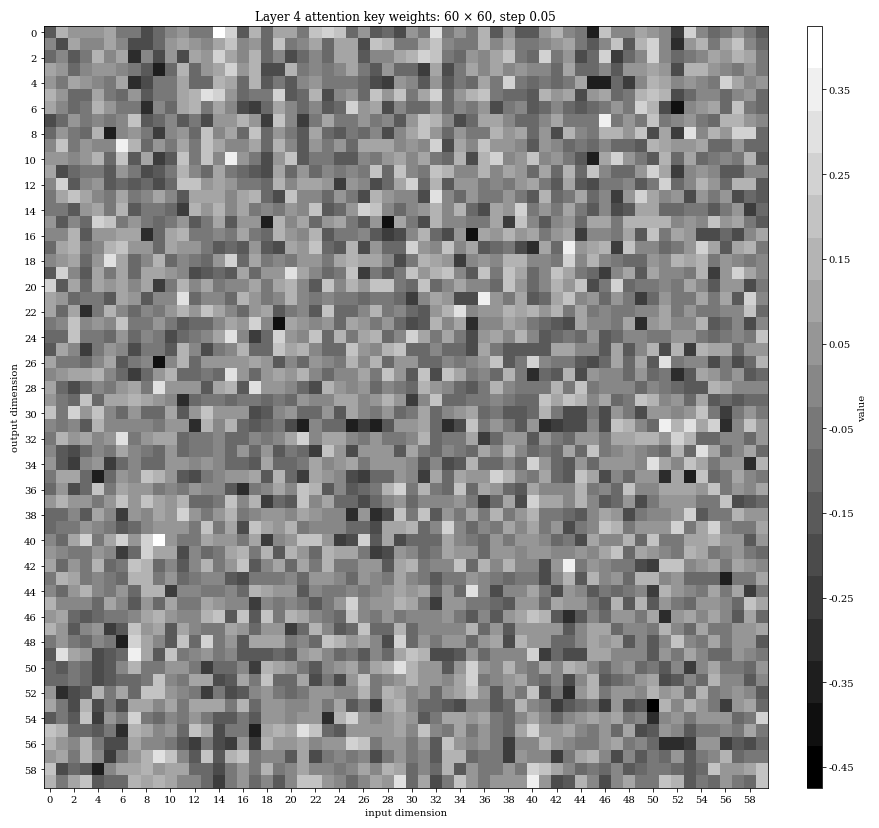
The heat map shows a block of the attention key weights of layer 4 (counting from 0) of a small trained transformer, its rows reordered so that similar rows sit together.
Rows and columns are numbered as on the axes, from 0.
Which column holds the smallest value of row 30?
56
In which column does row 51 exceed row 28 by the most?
35
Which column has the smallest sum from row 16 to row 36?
3
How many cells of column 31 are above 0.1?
13
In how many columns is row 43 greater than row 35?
28
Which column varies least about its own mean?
10
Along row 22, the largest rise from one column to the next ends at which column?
23
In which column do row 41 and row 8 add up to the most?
53
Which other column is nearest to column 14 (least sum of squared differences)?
32
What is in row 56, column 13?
-0.05
